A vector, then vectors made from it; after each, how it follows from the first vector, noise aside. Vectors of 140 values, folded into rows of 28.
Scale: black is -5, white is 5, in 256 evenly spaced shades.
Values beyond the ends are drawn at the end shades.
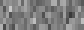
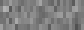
wrapped around, shrunk.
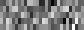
wrapped around, scaled up.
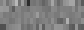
wrapped around, negated, partly zeroed.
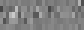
reversed, negated, partly zeroed.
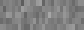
wrapped around, shrunk.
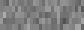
wrapped around, shrunk.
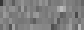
wrapped around, negated, partly zeroed.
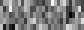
scaled up.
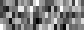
wrapped around, scaled up.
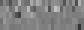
wrapped around, negated, partly zeroed.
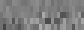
wrapped around, negated, partly zeroed.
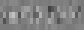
reversed, negated, partly zeroed.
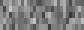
copied.
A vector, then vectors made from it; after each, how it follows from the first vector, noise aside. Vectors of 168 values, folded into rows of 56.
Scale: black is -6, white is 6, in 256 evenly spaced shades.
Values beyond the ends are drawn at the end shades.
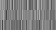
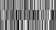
reversed, negated, scaled up.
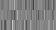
wrapped around, partly zeroed.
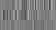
wrapped around, negated, partly zeroed.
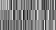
wrapped around, negated, scaled up.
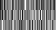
wrapped around, negated, scaled up.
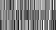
reversed, negated, scaled up.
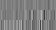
wrapped around, partly zeroed.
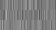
negated, shrunk.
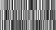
scaled up.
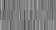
wrapped around, partly zeroed.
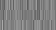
negated, shrunk.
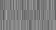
negated, shrunk.
